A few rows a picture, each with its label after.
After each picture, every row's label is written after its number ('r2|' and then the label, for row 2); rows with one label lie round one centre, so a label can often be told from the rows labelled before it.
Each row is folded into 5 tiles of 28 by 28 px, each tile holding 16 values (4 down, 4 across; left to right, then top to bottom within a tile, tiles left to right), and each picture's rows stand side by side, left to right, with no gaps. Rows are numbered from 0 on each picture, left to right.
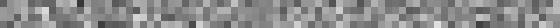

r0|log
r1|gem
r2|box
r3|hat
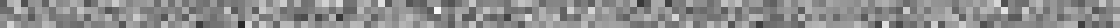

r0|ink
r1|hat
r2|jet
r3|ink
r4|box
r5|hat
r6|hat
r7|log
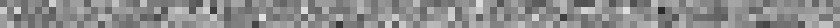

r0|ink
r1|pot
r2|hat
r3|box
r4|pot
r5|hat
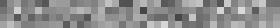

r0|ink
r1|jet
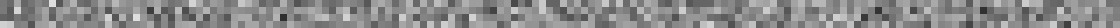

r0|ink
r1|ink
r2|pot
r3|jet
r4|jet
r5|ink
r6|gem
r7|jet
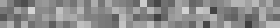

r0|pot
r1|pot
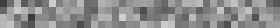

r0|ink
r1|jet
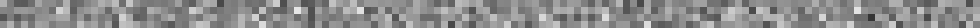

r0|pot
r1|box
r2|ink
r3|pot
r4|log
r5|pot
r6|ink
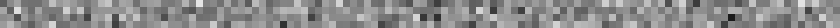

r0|ink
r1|jet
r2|log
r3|pot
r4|jet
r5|ink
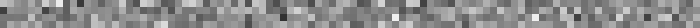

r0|jet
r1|jet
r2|box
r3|box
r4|ink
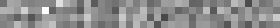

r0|log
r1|gem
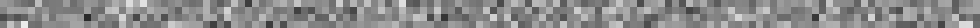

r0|pot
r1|gem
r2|jet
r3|gem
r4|box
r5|pot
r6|hat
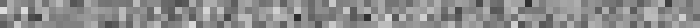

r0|log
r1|ink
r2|ink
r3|gem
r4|gem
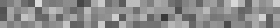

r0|box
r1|gem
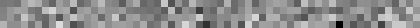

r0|box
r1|hat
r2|hat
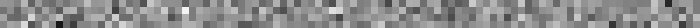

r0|hat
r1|log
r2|box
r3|ink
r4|gem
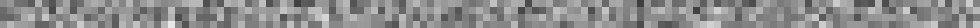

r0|pot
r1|jet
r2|pot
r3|gem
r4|log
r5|box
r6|pot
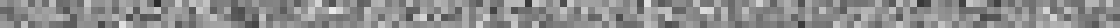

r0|hat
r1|pot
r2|box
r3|gem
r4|log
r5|log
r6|box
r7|pot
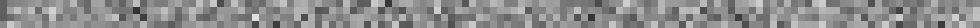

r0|box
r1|box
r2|gem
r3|ink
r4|ink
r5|jet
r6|hat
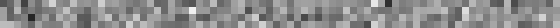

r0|ink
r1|box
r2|gem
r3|log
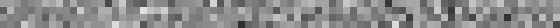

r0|jet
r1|log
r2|gem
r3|ink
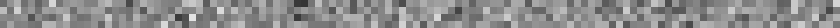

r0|ink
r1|jet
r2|pot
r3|gem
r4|gem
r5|box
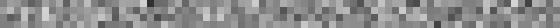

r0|log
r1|pot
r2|jet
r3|gem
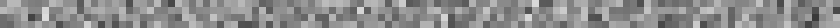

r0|log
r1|log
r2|jet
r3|ink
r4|log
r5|log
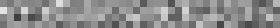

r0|log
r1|log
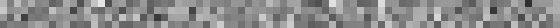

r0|gem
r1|pot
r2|ink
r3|gem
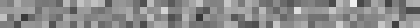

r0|gem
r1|log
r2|box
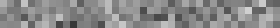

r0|hat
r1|jet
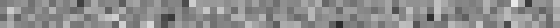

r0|box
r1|ink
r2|hat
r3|gem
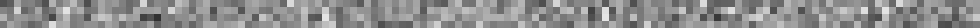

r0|ink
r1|pot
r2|log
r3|box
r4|log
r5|pot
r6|log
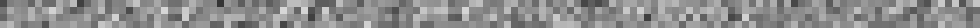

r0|box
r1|log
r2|log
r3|log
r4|ink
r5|log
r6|box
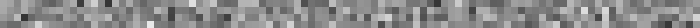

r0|gem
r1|ink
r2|ink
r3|pot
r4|log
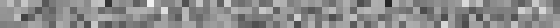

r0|gem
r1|log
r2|gem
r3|jet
